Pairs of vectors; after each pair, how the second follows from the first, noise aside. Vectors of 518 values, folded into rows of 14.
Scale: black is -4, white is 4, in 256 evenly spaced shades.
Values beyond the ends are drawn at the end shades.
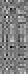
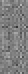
reversed, shrunk.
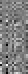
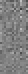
reversed, negated, shrunk.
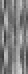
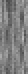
reversed, negated, shrunk.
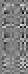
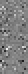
reversed, partly zeroed.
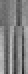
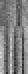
copied.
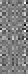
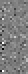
reversed, partly zeroed.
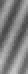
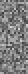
shuffled.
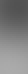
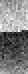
wrapped around, scaled up.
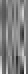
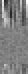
reversed, partly zeroed.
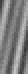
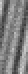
negated.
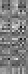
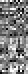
wrapped around, scaled up.
